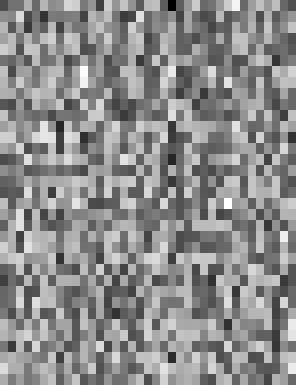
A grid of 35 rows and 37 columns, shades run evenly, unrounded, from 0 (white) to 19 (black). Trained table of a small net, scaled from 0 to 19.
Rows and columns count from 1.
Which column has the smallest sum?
7
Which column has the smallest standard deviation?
31
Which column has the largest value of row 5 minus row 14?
3
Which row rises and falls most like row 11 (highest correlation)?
16
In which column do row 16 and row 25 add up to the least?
32
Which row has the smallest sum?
24
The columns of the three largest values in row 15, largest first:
22, 34, 1
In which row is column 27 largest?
26
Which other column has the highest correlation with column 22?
13
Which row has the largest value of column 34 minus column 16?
15
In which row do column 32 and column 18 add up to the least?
2
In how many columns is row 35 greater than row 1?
21
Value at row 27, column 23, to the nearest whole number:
5
